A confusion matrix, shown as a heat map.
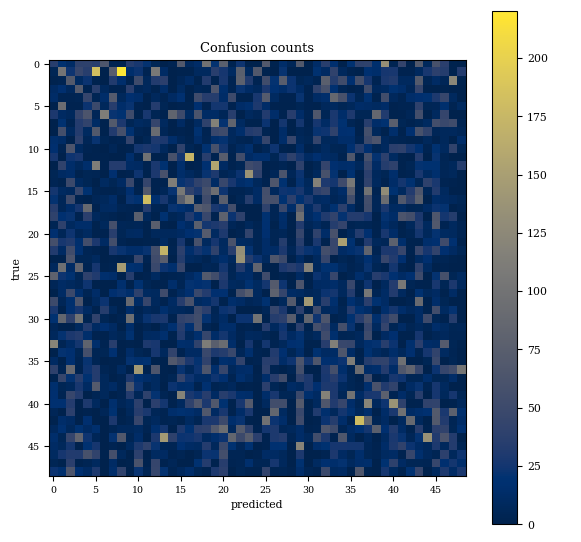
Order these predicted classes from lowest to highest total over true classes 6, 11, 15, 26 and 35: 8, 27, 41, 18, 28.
8, 27, 28, 18, 41
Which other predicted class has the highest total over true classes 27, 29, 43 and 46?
20
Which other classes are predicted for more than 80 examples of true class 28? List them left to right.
9, 30, 43
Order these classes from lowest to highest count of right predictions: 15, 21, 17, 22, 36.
21, 17, 36, 15, 22
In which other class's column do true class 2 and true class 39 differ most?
15
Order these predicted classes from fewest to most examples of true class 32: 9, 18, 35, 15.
35, 9, 15, 18
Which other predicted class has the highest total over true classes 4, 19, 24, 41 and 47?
45
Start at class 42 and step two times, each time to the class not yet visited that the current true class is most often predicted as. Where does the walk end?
10
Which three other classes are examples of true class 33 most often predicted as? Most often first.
0, 18, 20
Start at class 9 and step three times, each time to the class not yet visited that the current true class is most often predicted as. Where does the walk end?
1
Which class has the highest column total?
37
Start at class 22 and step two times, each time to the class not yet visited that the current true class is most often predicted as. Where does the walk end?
23
